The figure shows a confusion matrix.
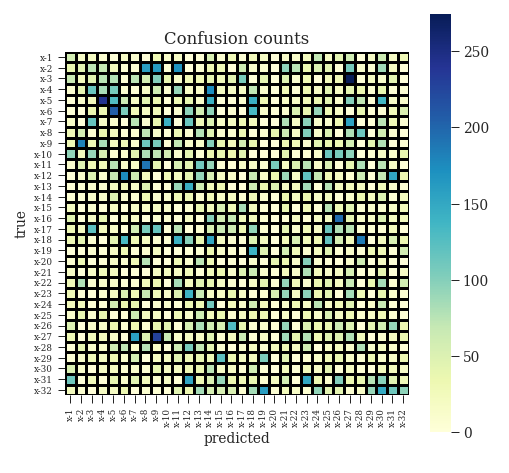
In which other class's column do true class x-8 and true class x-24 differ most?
x-28
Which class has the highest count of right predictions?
x-5
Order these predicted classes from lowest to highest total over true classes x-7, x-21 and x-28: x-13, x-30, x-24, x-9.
x-24, x-9, x-13, x-30
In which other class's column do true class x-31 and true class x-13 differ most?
x-1
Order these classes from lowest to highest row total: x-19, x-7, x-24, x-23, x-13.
x-19, x-24, x-13, x-23, x-7
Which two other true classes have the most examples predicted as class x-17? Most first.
x-3, x-15
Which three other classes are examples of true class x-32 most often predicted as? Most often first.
x-19, x-30, x-31
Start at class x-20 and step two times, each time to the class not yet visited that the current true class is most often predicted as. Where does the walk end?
x-12
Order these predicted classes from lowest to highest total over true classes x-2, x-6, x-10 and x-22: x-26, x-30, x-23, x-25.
x-23, x-26, x-30, x-25
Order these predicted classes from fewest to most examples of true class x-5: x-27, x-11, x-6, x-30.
x-11, x-6, x-27, x-30
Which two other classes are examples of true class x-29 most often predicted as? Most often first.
x-15, x-19
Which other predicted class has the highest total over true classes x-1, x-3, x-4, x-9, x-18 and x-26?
x-14
